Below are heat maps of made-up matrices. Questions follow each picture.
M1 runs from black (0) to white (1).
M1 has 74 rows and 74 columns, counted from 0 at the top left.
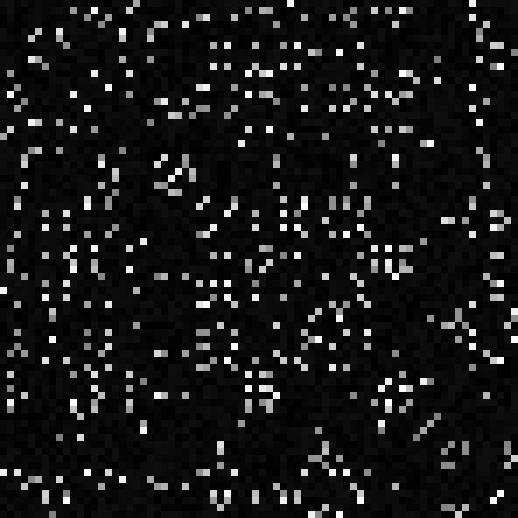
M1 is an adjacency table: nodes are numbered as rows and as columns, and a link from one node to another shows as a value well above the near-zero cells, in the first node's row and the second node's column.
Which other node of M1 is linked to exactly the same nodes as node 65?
node 7
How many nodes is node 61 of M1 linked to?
4
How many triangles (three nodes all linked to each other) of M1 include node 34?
1
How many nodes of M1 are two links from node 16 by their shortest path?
9
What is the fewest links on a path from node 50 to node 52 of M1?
6
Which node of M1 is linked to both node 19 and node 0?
node 41
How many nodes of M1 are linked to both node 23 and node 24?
0
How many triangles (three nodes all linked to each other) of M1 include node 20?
4
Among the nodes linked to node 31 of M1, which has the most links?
node 46
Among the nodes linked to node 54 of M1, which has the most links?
node 55
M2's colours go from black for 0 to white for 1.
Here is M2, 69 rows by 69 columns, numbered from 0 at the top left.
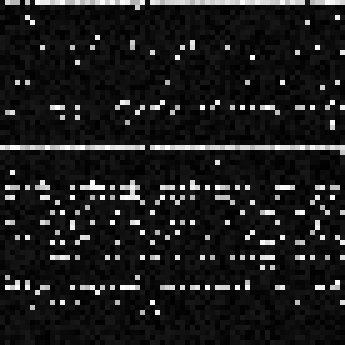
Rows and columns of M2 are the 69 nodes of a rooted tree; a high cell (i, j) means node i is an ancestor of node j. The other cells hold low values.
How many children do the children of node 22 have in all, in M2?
2
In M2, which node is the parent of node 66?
25
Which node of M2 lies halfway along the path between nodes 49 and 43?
57
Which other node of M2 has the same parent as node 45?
36
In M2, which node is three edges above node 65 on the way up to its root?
51
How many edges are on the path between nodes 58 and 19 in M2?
2
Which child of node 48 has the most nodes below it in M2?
60
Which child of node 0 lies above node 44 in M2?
37
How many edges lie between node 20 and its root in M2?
5
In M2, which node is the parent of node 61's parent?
29
